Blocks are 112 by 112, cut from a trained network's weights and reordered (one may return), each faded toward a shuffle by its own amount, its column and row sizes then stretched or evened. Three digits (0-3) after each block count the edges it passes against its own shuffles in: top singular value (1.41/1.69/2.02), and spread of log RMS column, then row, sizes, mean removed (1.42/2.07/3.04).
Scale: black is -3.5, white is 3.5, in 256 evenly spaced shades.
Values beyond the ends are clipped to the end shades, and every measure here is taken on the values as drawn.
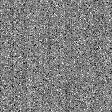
0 0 0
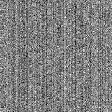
3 1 0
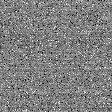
0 0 0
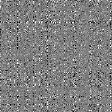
1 3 2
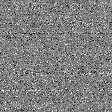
0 0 2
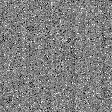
0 0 0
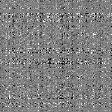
2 2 3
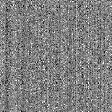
2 1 1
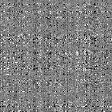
2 2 3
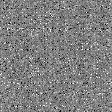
0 0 2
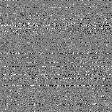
1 1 3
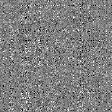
1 3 2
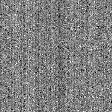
2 0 1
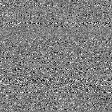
1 0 3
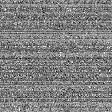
3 0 1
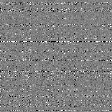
2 2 3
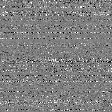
0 0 3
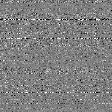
2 1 3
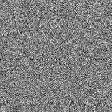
2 0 1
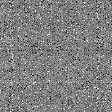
0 2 0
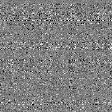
1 2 3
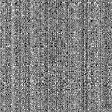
3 1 2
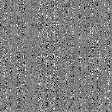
0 3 1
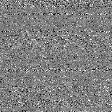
0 0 3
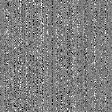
1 3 0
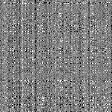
3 2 3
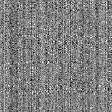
3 1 2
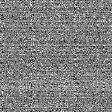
2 2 0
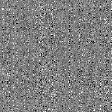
0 3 2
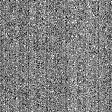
2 0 0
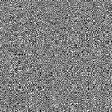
3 2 2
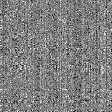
2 0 2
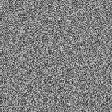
3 0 0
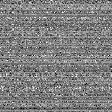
3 0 2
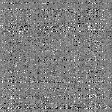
1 2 3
